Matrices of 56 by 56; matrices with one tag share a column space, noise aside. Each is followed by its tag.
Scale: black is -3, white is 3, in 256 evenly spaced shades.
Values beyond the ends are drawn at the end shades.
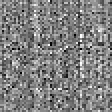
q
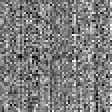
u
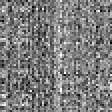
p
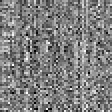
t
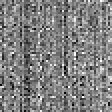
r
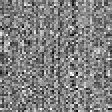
t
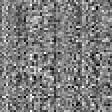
r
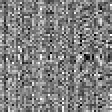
u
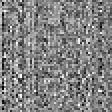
p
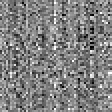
q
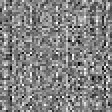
r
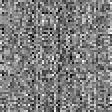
u
